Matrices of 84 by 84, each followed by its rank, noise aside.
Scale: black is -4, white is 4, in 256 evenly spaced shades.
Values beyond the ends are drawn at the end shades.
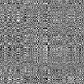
three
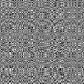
four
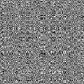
six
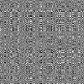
four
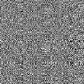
five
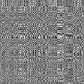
three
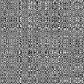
four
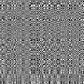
three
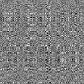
four
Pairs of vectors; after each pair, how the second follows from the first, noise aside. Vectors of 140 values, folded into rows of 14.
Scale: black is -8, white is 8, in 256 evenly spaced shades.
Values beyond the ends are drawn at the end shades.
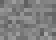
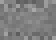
wrapped around, negated, partly zeroed.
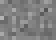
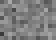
negated.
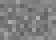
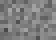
reversed, negated.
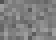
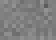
wrapped around, shrunk.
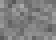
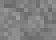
wrapped around, shrunk.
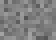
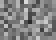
wrapped around, negated, scaled up.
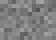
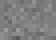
reversed, negated, shrunk.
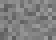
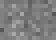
wrapped around, negated, partly zeroed.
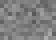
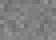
reversed, negated, shrunk.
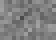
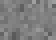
wrapped around, negated, partly zeroed.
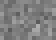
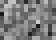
negated, scaled up.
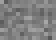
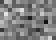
negated, scaled up.
